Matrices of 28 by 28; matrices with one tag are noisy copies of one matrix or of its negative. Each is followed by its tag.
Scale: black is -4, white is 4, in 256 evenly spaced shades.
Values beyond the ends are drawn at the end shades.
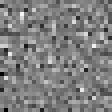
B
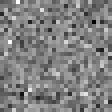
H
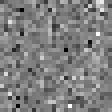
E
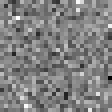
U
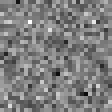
H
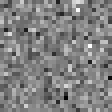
U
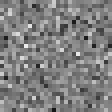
B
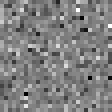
U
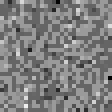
U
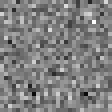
H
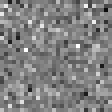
H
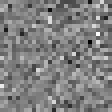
E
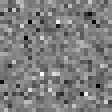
H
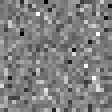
E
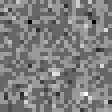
H
